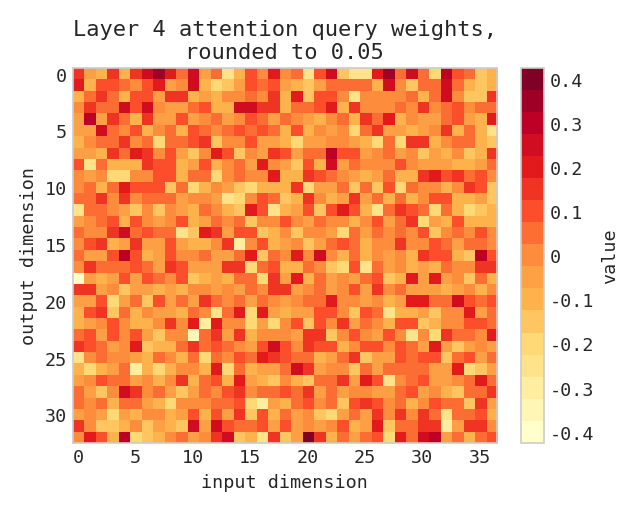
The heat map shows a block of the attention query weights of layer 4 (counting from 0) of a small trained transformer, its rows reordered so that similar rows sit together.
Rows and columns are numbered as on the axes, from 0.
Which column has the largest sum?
4
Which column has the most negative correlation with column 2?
18
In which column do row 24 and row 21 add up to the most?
16
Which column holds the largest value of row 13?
29
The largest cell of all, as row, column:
32, 20
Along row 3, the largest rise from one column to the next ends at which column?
14
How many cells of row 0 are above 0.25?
3
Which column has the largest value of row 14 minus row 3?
12
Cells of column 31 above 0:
14
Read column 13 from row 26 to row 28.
-0.2 -0.1 0.1
